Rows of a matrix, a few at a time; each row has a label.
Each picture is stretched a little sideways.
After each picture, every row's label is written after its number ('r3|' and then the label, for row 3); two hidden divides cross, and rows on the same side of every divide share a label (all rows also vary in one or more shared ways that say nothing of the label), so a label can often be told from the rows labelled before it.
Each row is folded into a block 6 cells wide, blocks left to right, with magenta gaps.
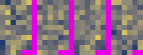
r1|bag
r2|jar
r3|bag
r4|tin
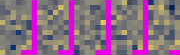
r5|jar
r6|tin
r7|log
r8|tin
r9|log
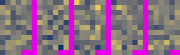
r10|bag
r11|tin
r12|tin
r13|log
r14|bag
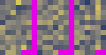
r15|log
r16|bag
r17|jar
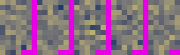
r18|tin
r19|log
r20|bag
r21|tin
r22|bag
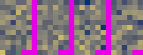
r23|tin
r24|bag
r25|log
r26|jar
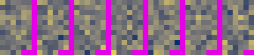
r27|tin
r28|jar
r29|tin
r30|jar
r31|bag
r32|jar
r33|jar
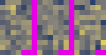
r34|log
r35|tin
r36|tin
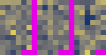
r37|tin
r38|tin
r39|bag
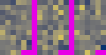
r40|log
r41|bag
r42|log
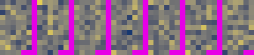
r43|log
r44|tin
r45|bag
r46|jar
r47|jar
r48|jar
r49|bag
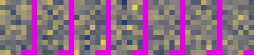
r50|tin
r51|tin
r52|jar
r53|jar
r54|tin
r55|log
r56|log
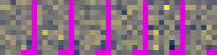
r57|log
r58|bag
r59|bag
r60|tin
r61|bag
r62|bag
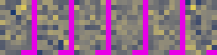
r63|tin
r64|bag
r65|bag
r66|tin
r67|tin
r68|log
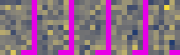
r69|log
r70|tin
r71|jar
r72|log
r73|bag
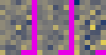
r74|jar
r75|jar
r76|jar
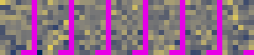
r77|tin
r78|bag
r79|tin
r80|tin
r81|log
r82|tin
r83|jar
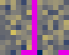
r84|tin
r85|bag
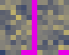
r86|log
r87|jar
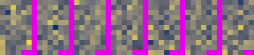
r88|jar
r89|bag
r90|tin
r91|bag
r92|jar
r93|jar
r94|jar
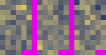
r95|tin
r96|log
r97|log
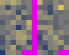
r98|bag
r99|tin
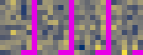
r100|bag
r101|log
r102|jar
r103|log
